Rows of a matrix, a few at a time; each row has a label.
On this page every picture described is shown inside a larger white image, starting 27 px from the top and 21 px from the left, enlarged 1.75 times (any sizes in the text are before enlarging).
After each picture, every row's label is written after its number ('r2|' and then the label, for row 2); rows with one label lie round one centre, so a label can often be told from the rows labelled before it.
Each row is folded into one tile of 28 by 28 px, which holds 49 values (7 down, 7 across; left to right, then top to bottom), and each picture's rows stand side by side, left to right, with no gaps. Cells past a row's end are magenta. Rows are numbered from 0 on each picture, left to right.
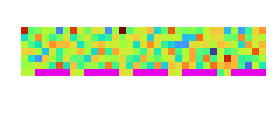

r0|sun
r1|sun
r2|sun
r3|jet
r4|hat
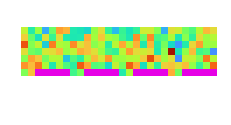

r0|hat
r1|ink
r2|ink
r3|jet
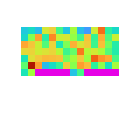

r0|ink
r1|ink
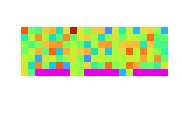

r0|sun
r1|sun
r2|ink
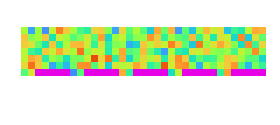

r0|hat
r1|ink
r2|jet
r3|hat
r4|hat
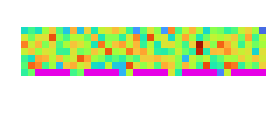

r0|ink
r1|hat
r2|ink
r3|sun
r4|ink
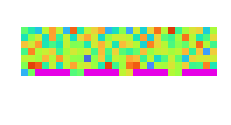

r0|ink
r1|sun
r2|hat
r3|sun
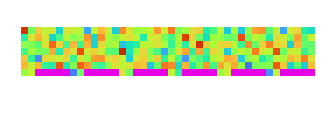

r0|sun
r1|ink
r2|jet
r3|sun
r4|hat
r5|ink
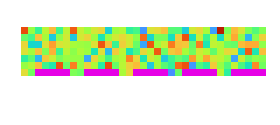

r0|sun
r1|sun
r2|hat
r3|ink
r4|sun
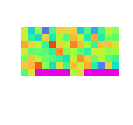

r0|hat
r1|hat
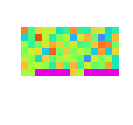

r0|sun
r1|sun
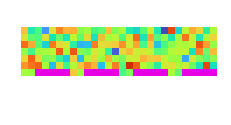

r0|hat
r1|jet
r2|ink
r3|sun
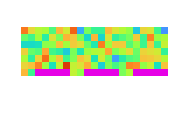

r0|jet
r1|hat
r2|ink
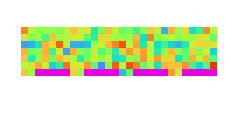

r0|jet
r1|jet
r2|ink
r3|jet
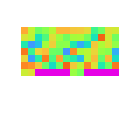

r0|jet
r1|jet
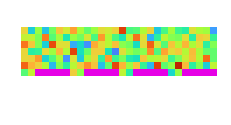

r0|hat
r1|jet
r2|sun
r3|ink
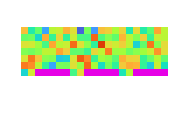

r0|hat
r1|hat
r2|hat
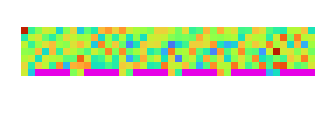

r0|sun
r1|hat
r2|jet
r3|jet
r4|jet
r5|ink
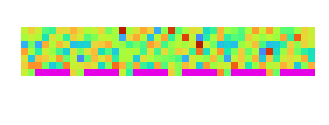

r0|jet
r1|jet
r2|sun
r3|sun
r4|jet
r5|jet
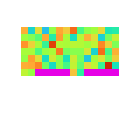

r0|hat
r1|sun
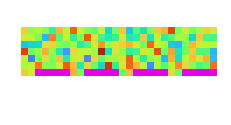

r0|jet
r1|sun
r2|hat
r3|jet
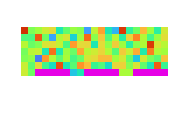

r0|sun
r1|ink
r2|sun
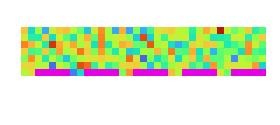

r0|hat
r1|ink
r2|hat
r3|jet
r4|sun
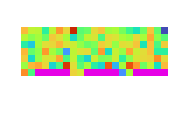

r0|jet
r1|sun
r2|ink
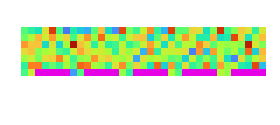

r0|ink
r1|ink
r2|sun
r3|sun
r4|sun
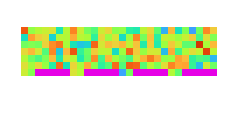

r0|sun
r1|jet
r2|ink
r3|hat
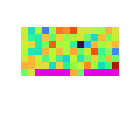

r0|hat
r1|jet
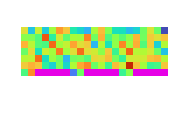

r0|hat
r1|ink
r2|ink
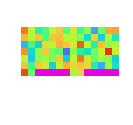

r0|jet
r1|hat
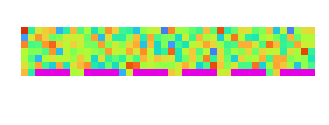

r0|sun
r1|hat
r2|ink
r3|jet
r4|sun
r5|hat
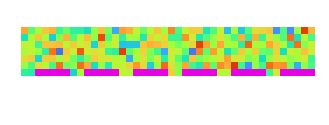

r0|sun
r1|ink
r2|jet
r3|sun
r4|hat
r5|hat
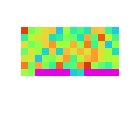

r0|sun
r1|ink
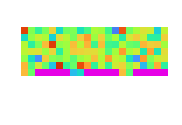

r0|sun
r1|ink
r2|sun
